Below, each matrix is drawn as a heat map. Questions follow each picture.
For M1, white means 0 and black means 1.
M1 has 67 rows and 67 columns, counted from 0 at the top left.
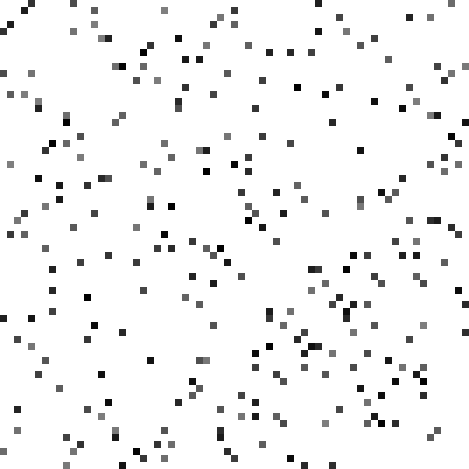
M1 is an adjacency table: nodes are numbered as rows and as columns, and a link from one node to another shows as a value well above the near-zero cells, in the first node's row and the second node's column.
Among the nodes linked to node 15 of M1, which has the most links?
node 36
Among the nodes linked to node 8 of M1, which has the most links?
node 28
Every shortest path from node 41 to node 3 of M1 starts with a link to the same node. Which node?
node 65
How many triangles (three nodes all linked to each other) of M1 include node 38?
3
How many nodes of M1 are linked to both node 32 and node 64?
2
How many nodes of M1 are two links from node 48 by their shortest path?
3
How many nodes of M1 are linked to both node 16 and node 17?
1
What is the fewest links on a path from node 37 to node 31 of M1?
4
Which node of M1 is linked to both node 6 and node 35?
node 29
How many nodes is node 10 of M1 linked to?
4
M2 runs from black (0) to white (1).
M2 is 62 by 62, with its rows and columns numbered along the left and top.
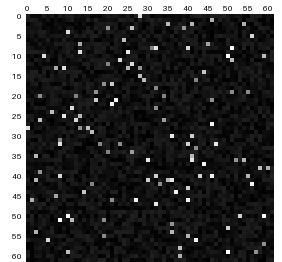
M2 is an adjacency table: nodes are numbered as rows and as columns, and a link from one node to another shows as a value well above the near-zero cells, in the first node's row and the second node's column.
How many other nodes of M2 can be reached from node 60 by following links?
2
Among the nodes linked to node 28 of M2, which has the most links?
node 13
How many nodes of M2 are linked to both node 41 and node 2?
1
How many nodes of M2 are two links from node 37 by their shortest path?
1
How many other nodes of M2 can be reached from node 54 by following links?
6
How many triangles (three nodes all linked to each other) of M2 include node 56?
0
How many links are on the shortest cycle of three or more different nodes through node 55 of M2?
5
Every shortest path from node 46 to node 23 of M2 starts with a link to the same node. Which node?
node 40
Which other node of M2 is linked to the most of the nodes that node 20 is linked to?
node 26
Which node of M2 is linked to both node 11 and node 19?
node 51
